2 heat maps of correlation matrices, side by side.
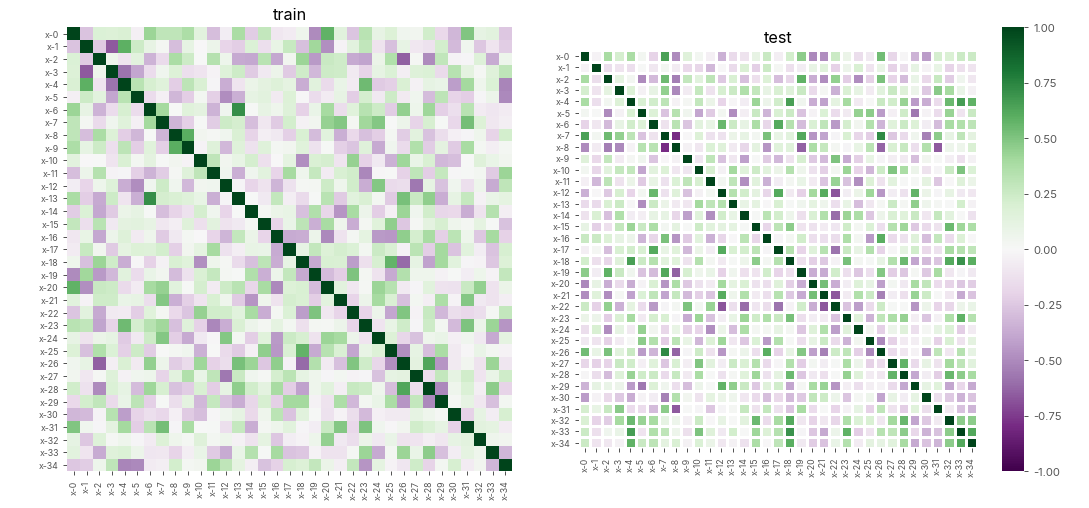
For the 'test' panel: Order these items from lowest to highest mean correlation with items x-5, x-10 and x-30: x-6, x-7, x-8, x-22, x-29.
x-7, x-29, x-22, x-6, x-8
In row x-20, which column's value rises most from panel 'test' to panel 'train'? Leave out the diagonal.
x-0
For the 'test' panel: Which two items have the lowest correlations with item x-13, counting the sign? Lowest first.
x-5, x-24
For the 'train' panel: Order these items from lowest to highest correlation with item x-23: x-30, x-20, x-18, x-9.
x-30, x-18, x-20, x-9
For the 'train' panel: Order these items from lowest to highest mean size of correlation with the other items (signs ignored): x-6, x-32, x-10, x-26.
x-32, x-10, x-6, x-26
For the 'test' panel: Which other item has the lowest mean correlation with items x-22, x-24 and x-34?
x-29
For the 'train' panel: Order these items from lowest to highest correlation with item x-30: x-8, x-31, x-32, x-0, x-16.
x-0, x-31, x-8, x-32, x-16
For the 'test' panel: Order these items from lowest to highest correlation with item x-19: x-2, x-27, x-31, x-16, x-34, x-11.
x-27, x-34, x-11, x-16, x-31, x-2
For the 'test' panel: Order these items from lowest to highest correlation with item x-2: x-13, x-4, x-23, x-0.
x-23, x-4, x-13, x-0
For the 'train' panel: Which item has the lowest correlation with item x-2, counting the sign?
x-26
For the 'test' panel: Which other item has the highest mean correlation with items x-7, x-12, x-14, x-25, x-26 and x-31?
x-3
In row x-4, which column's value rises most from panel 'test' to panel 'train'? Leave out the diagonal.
x-1
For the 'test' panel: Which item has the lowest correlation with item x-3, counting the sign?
x-8
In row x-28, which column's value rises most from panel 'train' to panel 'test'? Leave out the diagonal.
x-18
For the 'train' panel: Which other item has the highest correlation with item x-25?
x-18
